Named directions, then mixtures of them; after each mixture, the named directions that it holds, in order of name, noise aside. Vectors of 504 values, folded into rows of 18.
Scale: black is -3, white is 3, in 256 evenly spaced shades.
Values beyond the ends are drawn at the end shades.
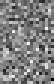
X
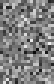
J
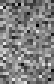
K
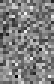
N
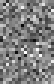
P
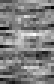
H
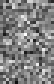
H, J, N.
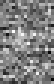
H, X.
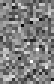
P, X.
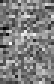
H, N.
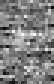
H, X.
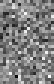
N.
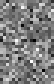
P, X.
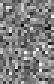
J, N, P.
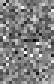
P.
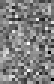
X.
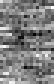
H.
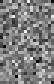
N.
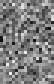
N, P.
